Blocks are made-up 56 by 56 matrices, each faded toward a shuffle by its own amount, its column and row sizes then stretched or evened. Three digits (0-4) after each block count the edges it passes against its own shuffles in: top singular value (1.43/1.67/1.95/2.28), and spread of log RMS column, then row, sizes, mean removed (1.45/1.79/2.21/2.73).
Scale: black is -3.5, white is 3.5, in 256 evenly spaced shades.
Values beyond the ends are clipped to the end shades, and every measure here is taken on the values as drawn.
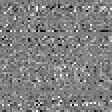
1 1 4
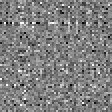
2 0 3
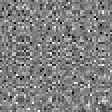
4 1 0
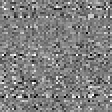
3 2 4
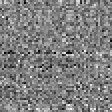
3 0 3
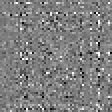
1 3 3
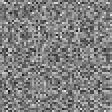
4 0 2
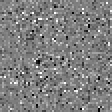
0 1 1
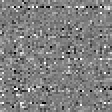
1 2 3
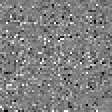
0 1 2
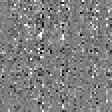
0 4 1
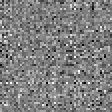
1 2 3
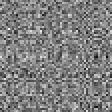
4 2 2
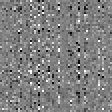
2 4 1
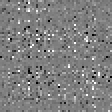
1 3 2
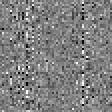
3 4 0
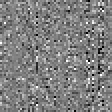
0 4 1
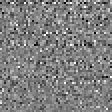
3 0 3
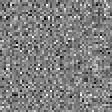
4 0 2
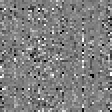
0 4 2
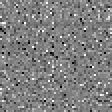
1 1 0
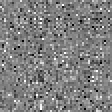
3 1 0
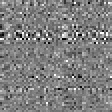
4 0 4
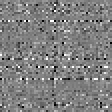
3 1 4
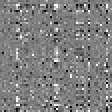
4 4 3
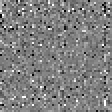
1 2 2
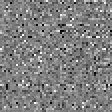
2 0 3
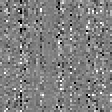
2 4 0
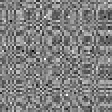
4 1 0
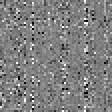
1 4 0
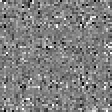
1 2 3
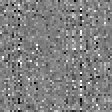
3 3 1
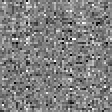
2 2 1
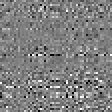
4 2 4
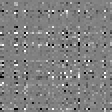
4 4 4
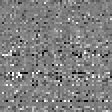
2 2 4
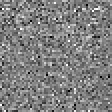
1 0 1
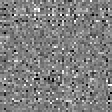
3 2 3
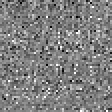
2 0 2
